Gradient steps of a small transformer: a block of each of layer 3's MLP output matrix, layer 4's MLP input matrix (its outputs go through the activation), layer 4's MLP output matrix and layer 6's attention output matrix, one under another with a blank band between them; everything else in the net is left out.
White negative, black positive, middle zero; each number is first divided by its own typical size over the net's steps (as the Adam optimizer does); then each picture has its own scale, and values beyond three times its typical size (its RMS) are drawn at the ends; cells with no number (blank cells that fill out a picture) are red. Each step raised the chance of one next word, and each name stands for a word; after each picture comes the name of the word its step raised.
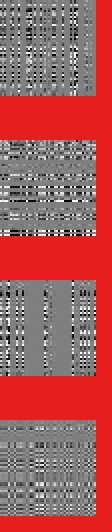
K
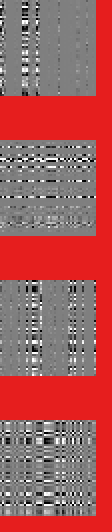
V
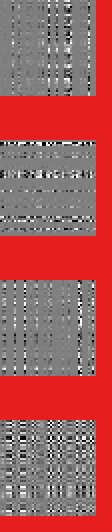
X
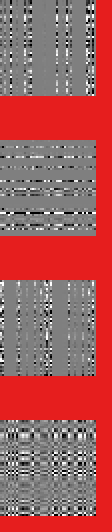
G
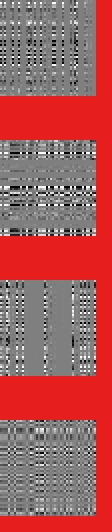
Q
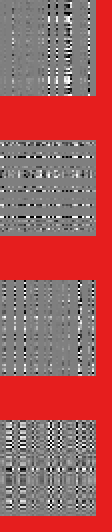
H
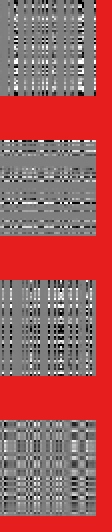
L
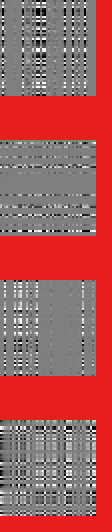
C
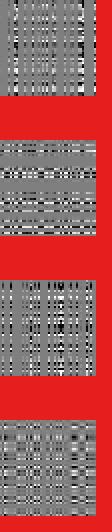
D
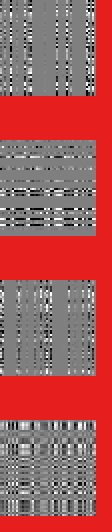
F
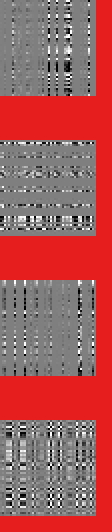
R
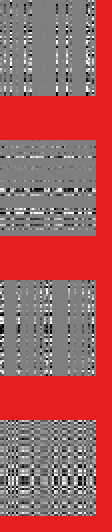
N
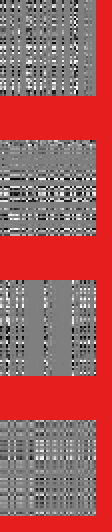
L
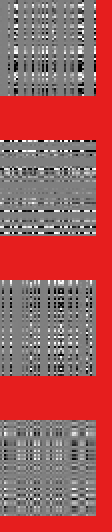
R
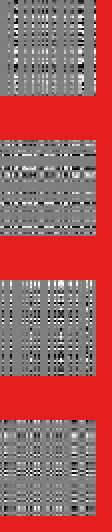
G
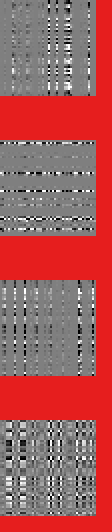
L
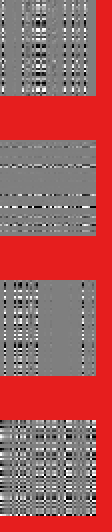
D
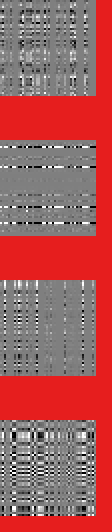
G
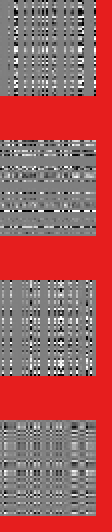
C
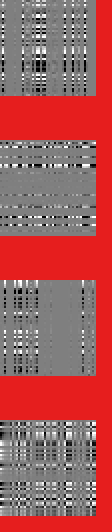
R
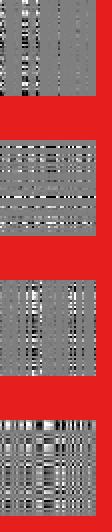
F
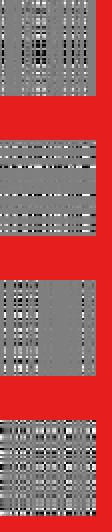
Q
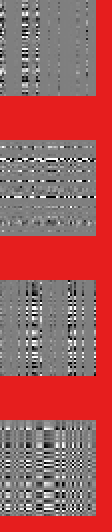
K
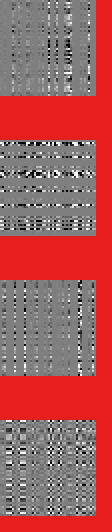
Q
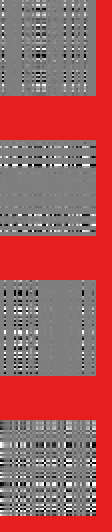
K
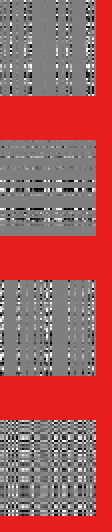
X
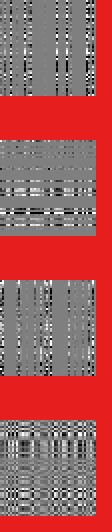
R
